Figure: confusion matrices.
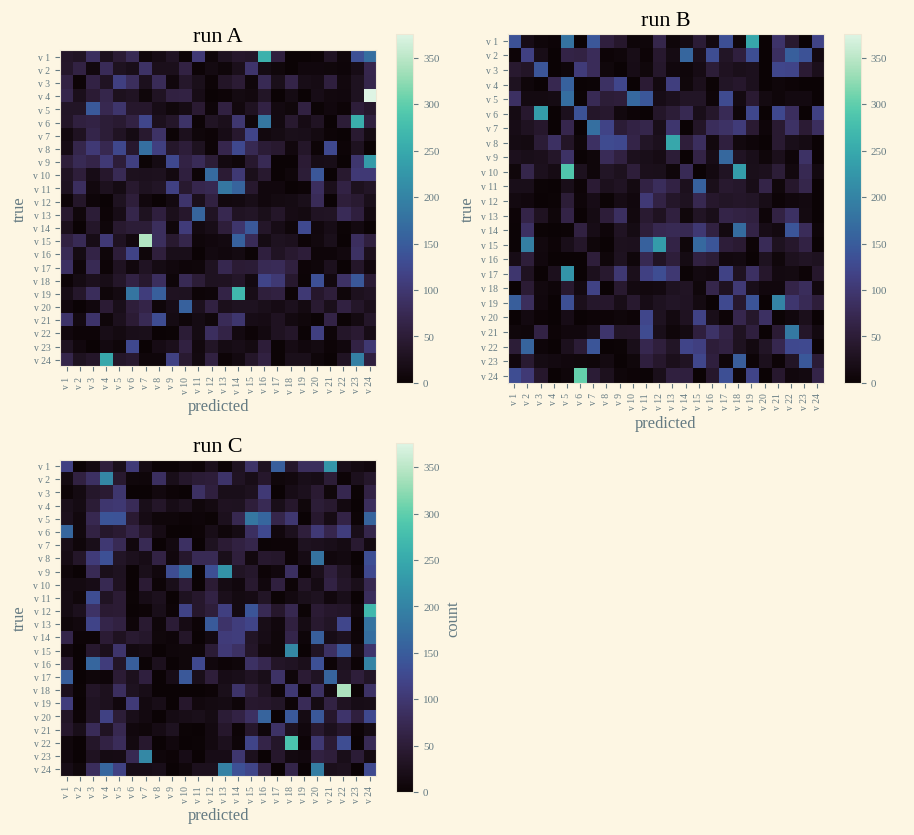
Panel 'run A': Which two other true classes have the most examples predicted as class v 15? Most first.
v 14, v 7
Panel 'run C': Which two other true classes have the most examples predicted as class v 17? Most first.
v 1, v 21
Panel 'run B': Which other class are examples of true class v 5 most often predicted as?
v 10
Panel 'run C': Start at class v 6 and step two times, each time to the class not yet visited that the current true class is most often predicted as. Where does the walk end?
v 21
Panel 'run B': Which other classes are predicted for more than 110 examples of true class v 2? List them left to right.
v 14, v 16, v 19, v 22, v 23
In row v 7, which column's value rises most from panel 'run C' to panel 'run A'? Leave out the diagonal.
v 8
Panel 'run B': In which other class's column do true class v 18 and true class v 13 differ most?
v 7
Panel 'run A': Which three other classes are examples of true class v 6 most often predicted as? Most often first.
v 23, v 16, v 7
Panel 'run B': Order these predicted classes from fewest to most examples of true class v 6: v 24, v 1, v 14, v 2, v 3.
v 1, v 2, v 14, v 24, v 3
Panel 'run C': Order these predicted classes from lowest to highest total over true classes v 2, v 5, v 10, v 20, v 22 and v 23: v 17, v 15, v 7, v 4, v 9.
v 9, v 17, v 7, v 15, v 4
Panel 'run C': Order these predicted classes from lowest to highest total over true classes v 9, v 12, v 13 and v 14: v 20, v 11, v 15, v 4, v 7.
v 11, v 7, v 4, v 20, v 15
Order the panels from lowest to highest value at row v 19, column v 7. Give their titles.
run C, run B, run A
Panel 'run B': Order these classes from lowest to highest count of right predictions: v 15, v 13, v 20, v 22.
v 13, v 20, v 22, v 15
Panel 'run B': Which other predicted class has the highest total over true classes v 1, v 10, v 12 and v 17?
v 5
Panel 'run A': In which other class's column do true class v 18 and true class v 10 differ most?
v 12
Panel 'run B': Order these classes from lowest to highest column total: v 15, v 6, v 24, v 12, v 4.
v 4, v 24, v 6, v 12, v 15
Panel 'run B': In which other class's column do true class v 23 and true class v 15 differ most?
v 12
